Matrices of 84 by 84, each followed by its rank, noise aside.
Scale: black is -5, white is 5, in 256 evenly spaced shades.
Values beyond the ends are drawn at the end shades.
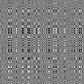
one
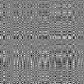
two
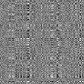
two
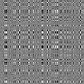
one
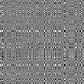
two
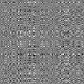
four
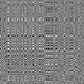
one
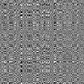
three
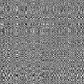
three
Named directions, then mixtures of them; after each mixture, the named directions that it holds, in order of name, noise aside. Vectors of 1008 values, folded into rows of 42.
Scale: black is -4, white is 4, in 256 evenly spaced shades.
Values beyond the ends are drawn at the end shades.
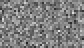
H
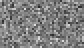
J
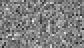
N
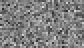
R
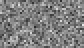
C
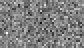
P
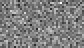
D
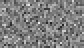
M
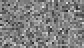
R.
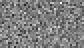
D, J.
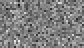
D, N, P.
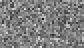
J.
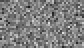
H, N, R.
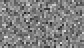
M.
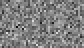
H, N, P.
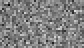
H, M, R.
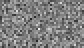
D, H, M.
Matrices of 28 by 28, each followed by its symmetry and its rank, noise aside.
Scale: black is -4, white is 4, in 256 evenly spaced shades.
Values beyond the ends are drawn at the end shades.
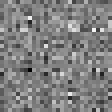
no symmetry, rank four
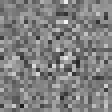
no symmetry, rank six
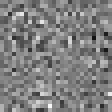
no symmetry, rank six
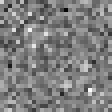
symmetric, rank eight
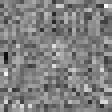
no symmetry, rank six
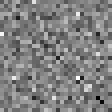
symmetric, rank eight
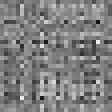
antisymmetric, rank four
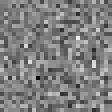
antisymmetric, rank eight
